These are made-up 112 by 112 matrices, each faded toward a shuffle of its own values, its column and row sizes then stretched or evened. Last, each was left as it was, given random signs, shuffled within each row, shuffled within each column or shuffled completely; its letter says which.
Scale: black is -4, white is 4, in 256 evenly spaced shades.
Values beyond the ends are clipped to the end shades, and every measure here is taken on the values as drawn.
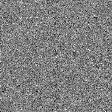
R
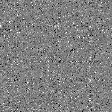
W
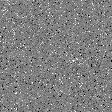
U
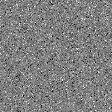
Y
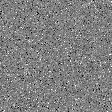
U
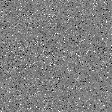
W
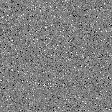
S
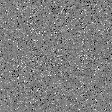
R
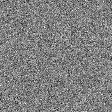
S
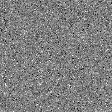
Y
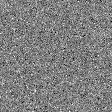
U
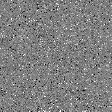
W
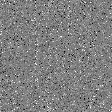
Y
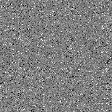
W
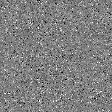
R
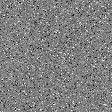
U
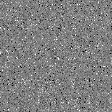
R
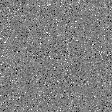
W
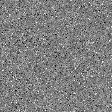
Y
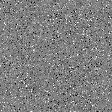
Y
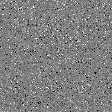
R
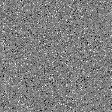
Y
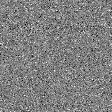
S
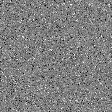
S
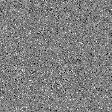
R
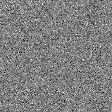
S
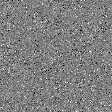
R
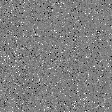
R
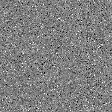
Y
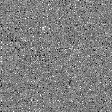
W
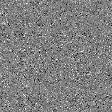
R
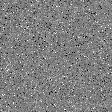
U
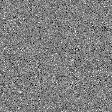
R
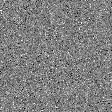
U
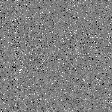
R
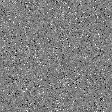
Y
